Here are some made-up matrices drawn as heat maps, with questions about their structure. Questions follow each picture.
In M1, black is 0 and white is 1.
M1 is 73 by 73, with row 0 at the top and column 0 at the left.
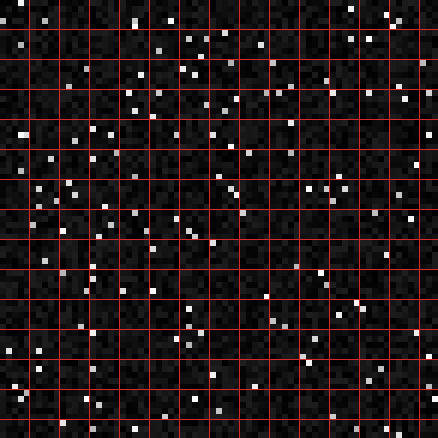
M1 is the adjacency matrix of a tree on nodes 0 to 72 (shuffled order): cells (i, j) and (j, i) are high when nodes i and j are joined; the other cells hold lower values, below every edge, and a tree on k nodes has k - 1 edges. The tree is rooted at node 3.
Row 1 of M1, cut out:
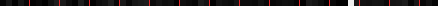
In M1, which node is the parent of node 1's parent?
6
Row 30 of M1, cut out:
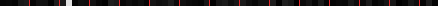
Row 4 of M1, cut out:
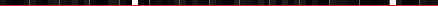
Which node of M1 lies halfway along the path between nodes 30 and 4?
66
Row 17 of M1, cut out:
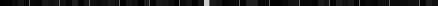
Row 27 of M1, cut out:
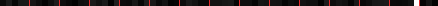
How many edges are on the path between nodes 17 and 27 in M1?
7
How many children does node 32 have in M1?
2
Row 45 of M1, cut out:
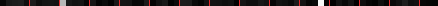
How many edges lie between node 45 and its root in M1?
9
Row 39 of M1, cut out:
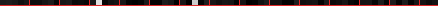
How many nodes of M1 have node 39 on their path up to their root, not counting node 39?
2
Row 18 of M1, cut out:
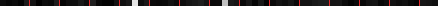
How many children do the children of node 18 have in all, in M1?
1
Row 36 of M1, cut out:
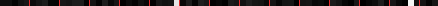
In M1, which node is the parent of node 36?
29
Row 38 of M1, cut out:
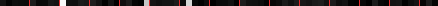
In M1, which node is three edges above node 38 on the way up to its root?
61
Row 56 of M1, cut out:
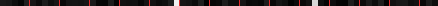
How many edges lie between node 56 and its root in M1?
3
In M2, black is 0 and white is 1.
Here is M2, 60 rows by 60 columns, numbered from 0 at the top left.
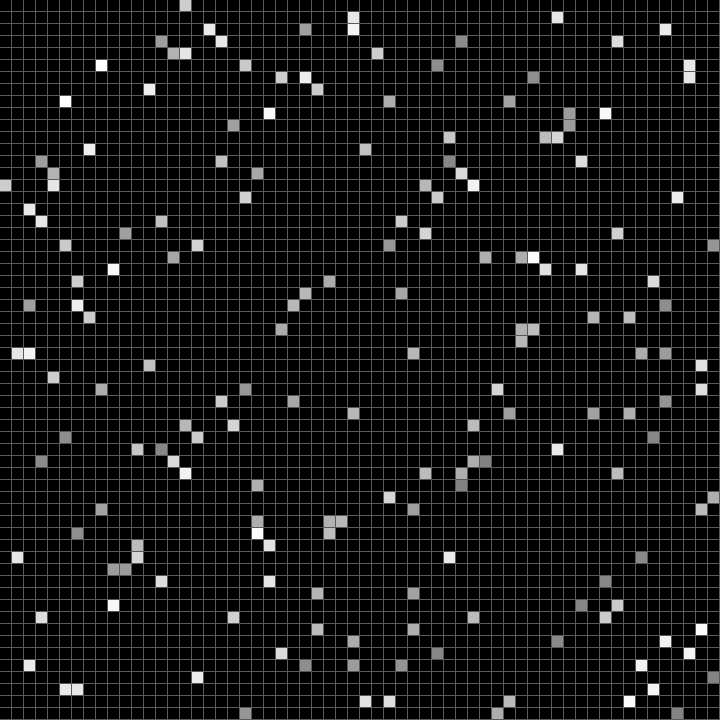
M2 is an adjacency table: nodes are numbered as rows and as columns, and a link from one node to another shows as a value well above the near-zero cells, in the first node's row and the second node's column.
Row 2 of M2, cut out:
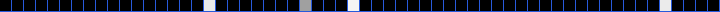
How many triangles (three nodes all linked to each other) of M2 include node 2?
2
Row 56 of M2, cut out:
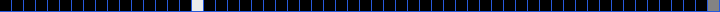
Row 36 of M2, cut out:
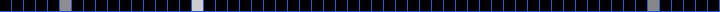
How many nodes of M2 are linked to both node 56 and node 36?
1
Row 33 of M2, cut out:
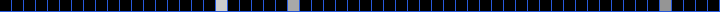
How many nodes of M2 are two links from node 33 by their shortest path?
6
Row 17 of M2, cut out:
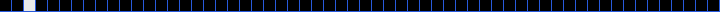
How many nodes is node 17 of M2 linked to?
1
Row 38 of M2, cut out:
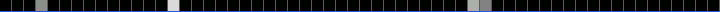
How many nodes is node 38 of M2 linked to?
4
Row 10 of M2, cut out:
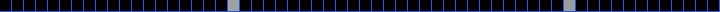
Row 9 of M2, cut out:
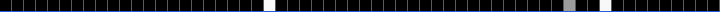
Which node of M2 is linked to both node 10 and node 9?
node 47
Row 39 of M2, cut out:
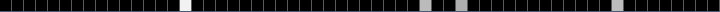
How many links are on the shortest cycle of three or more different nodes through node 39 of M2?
3
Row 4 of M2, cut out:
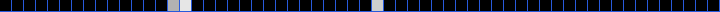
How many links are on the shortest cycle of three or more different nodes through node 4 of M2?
5
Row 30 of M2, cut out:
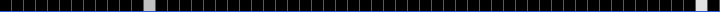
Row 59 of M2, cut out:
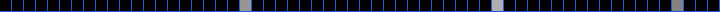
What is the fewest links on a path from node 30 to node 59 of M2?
4
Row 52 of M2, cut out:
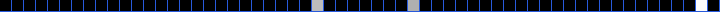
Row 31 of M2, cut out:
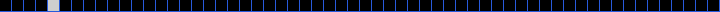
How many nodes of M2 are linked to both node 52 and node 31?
0
